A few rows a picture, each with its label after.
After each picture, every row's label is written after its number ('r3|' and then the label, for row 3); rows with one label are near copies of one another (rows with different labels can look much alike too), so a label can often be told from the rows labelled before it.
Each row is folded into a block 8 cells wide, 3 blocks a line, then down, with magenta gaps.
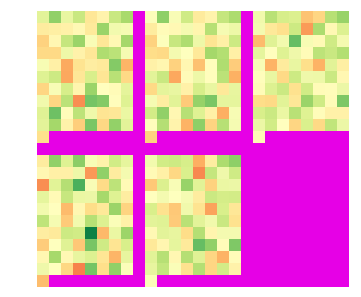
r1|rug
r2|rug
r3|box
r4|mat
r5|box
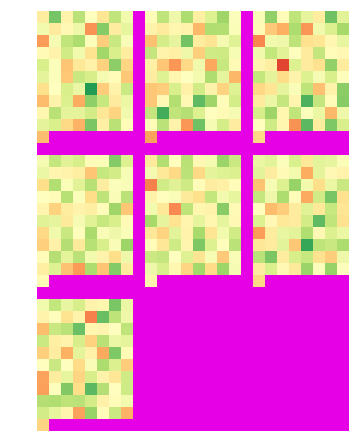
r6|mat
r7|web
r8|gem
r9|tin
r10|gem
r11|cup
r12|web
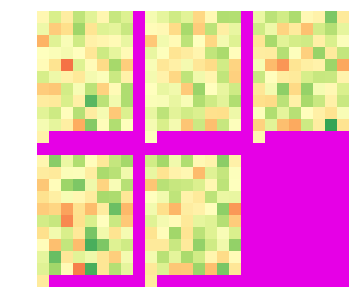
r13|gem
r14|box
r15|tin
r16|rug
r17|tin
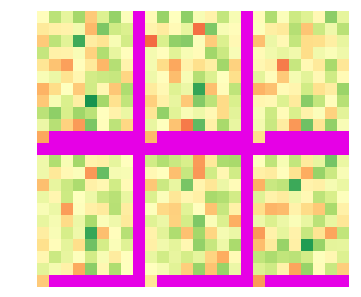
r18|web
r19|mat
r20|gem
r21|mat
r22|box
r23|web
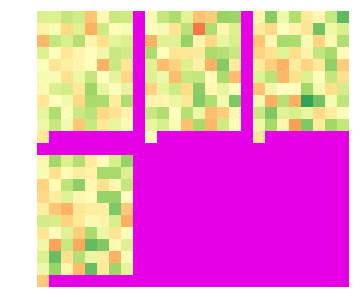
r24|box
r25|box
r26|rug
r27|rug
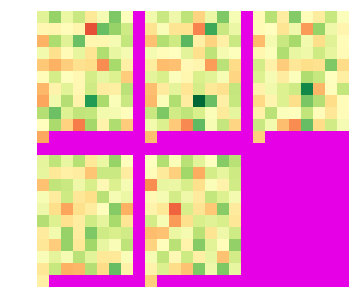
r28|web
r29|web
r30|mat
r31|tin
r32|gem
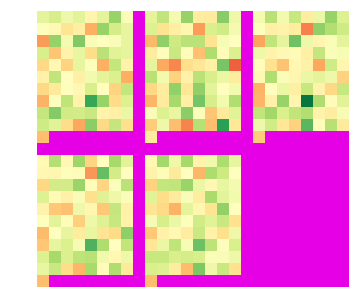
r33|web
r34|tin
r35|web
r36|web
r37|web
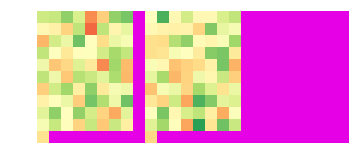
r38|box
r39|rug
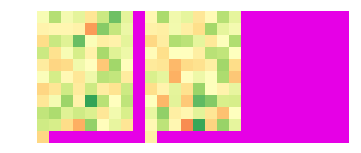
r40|web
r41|rug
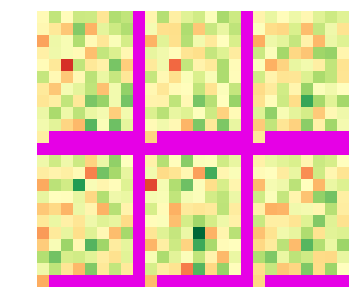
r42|gem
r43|gem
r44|cup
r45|web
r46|mat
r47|cup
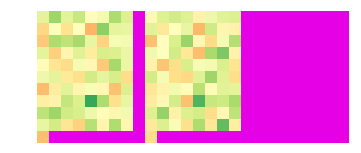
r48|web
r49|cup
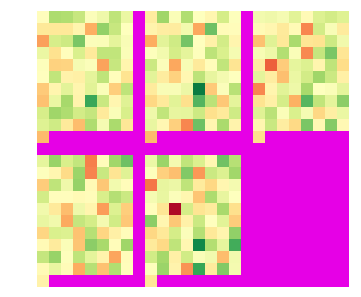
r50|web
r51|mat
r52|cup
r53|box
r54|gem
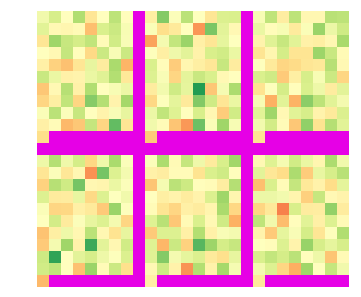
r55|tin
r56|mat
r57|rug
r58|web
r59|rug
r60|gem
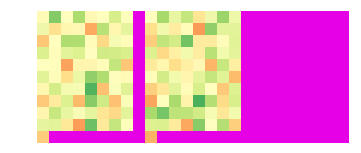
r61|mat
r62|web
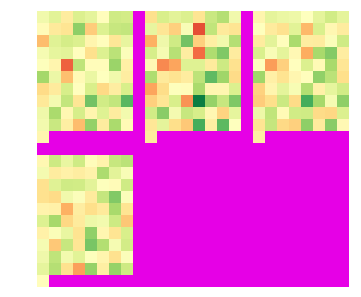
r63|gem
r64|cup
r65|cup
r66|rug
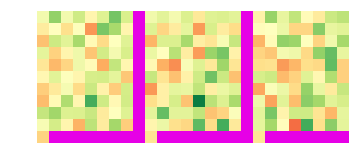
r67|web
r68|cup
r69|rug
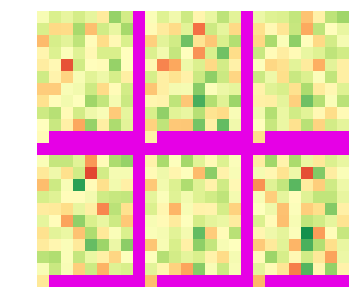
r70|gem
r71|cup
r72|box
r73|box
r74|mat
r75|mat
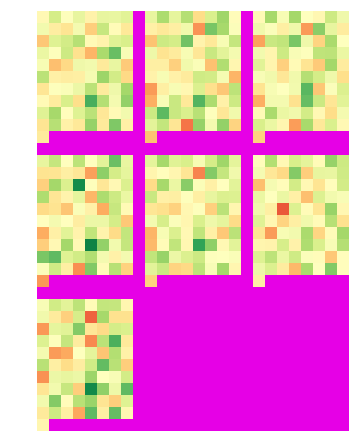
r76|cup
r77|web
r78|mat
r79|web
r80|web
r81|gem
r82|cup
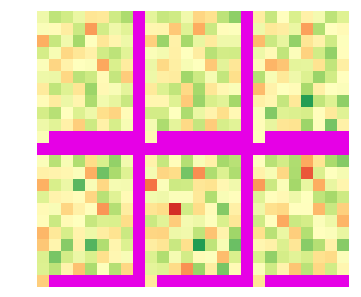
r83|box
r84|box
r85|cup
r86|web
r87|gem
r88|box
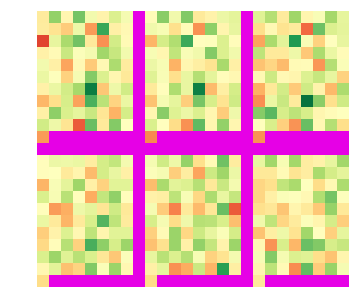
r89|mat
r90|mat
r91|web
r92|cup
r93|tin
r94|rug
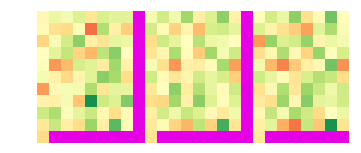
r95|cup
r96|tin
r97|tin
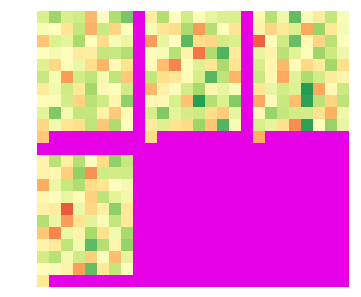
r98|box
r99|cup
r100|mat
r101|gem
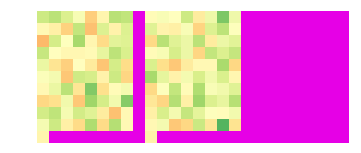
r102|box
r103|tin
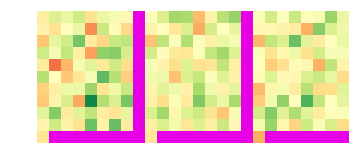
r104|cup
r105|box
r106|web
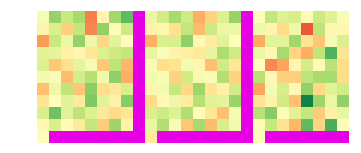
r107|box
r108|box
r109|cup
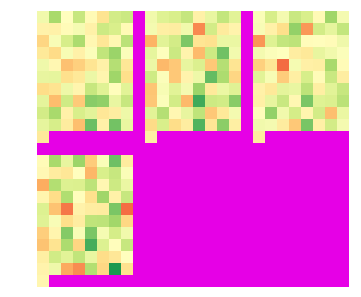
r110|rug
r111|cup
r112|gem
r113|tin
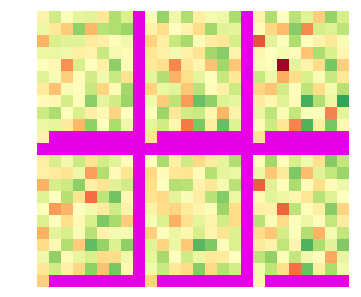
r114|gem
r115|rug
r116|gem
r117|cup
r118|rug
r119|gem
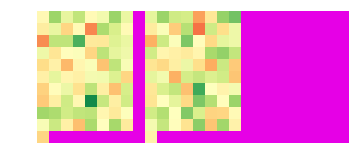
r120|web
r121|box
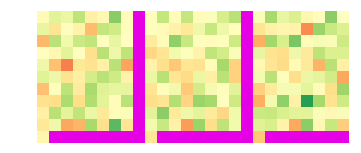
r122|tin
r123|rug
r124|web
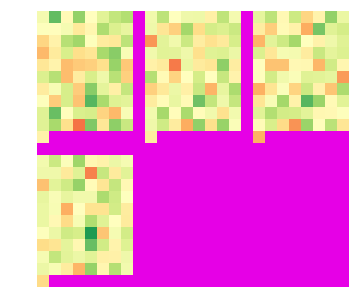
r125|rug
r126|gem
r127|web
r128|mat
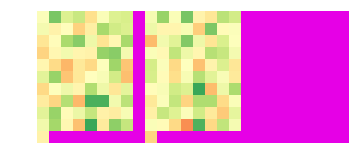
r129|rug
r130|mat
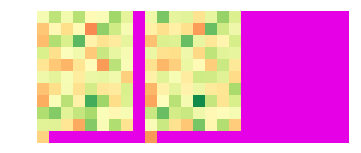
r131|web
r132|web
